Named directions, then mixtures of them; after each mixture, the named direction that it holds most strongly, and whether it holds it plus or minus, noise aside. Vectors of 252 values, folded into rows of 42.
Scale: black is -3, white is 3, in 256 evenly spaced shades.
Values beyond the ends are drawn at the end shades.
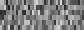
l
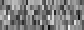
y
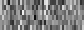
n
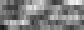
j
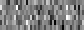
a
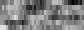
j, minus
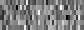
a, minus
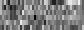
n, plus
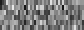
l, minus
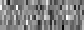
a, plus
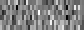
a, minus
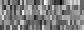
n, plus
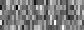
a, minus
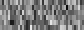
n, plus
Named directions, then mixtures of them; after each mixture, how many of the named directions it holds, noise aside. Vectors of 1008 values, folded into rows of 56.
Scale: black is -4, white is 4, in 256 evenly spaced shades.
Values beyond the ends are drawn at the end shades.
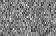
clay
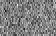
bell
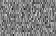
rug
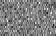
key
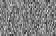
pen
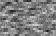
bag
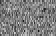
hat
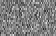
three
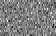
one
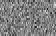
four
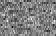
three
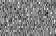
one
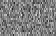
one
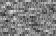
one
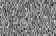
two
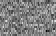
four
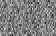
one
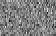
three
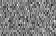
three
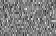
two
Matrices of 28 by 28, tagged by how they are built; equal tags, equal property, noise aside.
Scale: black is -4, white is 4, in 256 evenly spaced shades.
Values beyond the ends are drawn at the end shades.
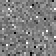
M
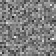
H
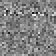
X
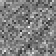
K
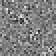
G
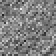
K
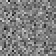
H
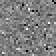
M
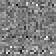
X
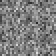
H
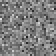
H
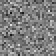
H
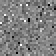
M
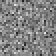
H
